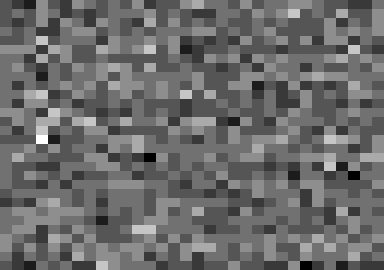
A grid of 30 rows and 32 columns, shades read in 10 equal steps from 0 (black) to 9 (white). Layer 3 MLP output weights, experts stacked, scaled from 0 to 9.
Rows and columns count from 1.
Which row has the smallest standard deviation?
22
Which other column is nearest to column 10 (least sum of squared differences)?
11
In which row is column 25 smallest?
20
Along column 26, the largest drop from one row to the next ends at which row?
30
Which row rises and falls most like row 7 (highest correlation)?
16
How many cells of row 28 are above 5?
4
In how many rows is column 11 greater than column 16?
13
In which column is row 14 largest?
8
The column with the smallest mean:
19
